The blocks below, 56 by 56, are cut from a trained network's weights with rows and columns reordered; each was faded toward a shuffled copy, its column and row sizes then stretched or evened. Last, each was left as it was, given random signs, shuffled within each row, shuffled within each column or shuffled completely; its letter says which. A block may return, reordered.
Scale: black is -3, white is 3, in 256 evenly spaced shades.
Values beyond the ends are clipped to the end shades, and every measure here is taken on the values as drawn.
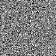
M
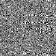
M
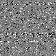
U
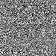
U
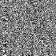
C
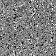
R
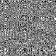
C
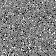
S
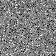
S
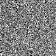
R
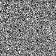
R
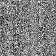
R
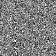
R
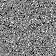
S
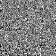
M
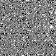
M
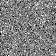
S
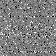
U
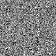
M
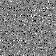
U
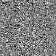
M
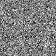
U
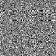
C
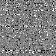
M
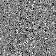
R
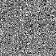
M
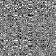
C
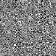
C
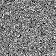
S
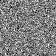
S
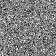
S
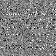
U
